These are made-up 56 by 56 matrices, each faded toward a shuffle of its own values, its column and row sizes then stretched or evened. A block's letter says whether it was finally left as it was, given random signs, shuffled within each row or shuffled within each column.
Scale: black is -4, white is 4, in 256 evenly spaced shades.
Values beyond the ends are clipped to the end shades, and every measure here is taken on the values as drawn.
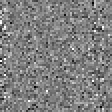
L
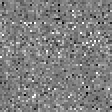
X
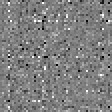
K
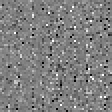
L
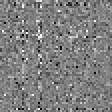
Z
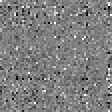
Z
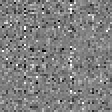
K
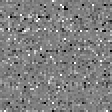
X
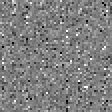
L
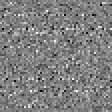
X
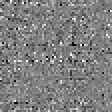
Z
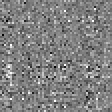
Z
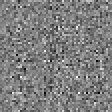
Z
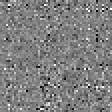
K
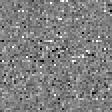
X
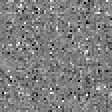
Z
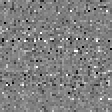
X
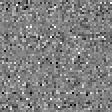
X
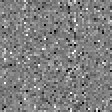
L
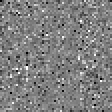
L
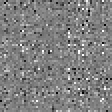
Z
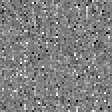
L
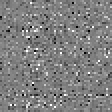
K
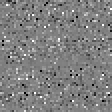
X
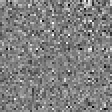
K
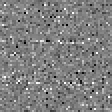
X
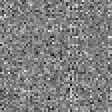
K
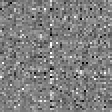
K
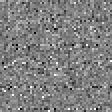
X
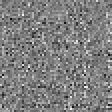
Z
